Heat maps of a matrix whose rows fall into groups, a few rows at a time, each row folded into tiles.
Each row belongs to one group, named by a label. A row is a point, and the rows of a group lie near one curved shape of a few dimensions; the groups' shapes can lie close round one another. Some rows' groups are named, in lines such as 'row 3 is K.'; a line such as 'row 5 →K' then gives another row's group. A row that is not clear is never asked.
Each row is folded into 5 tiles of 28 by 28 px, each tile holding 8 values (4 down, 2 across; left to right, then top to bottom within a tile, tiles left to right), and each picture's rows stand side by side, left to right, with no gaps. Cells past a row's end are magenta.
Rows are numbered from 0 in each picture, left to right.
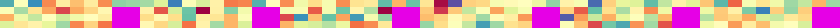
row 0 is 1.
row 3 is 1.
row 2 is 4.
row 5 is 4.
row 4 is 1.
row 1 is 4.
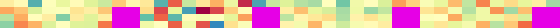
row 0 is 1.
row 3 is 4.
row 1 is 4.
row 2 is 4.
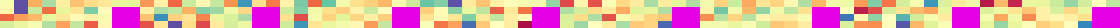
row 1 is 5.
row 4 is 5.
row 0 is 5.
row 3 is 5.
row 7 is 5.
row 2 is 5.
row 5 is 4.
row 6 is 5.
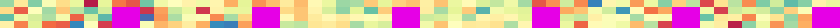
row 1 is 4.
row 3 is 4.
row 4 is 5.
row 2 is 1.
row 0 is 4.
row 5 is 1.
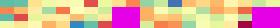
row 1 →5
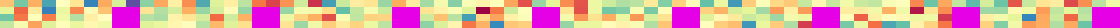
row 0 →4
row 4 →1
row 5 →5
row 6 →5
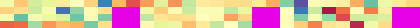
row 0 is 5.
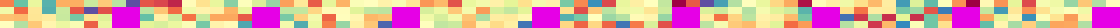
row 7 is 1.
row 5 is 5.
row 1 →5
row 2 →5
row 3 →5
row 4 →5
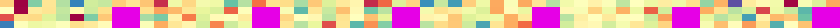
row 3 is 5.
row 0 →1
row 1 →5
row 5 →4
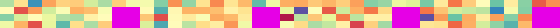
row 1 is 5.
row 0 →5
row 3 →4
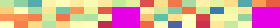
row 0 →5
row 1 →5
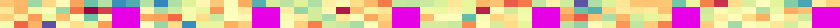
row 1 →5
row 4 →5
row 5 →5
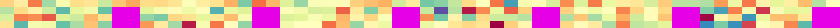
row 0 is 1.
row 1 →5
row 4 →4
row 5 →1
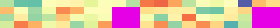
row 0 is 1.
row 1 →5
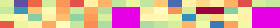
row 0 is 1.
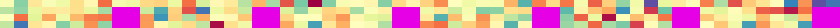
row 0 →5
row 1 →4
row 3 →5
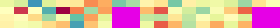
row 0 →4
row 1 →5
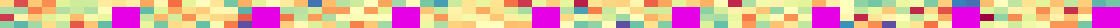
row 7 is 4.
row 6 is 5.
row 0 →1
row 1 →5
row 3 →5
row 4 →1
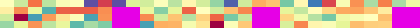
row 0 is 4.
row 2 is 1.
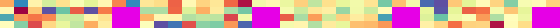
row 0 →4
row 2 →4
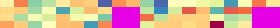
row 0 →5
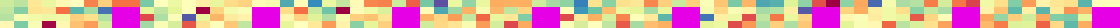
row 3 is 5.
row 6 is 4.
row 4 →5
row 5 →4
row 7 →5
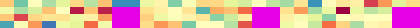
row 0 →5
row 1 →5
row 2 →4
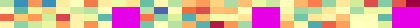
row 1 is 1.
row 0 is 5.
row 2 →5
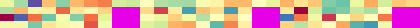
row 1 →4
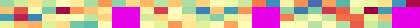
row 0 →4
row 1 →4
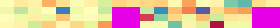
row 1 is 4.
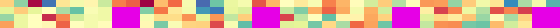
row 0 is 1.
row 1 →1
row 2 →1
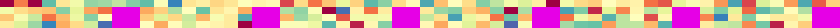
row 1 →5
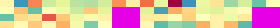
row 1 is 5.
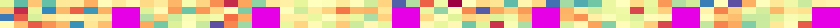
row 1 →1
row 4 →5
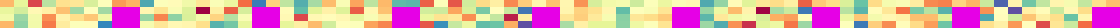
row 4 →1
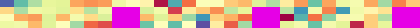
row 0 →5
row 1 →1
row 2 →4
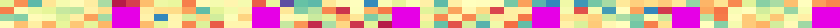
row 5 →1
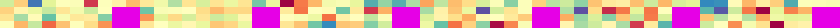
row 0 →4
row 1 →4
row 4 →1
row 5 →1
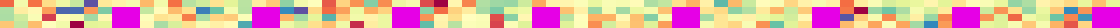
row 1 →1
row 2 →1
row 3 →1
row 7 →4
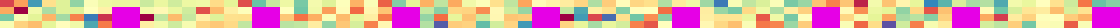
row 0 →1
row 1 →4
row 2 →5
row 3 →5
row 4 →4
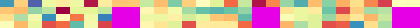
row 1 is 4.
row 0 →4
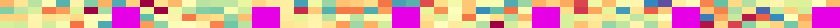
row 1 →1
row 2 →4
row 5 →1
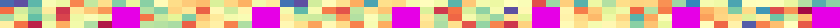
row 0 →1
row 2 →1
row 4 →4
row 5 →5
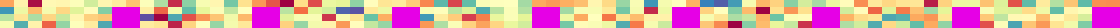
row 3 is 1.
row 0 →5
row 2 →1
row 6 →1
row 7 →5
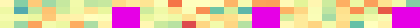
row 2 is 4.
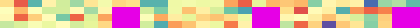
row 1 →5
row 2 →5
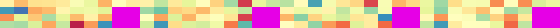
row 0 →1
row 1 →5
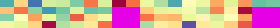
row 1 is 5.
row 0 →4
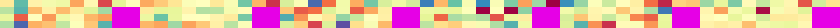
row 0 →5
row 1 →5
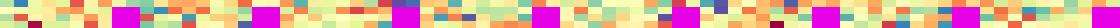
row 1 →1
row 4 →4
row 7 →4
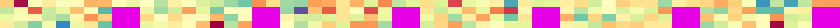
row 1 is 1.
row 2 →1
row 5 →1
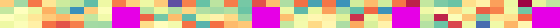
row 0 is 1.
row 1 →4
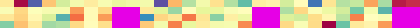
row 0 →1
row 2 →4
